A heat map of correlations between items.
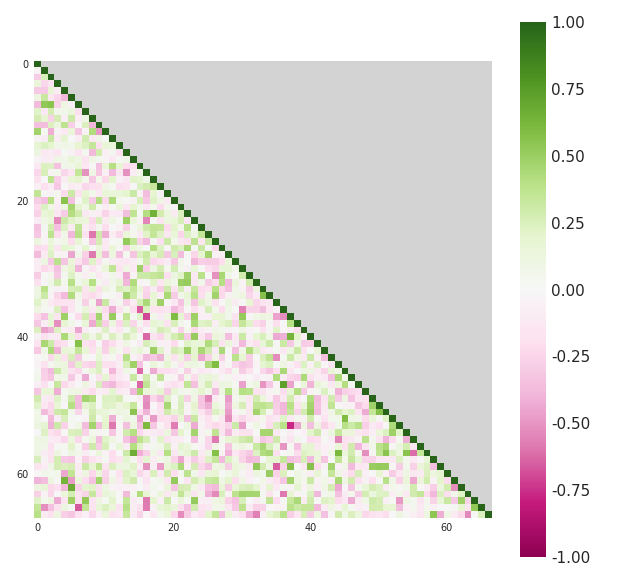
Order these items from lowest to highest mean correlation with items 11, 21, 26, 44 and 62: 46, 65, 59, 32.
46, 65, 32, 59
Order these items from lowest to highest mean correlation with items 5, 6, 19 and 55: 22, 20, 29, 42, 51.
20, 51, 29, 42, 22
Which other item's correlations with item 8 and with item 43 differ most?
13
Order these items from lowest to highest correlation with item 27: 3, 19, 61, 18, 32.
3, 19, 61, 18, 32
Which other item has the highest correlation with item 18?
35
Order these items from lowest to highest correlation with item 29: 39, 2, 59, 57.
2, 57, 39, 59
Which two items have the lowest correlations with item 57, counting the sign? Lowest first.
55, 48
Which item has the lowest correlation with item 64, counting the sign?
16
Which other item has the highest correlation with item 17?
22
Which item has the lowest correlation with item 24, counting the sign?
43
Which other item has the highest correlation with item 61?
4
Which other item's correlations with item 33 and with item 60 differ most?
47
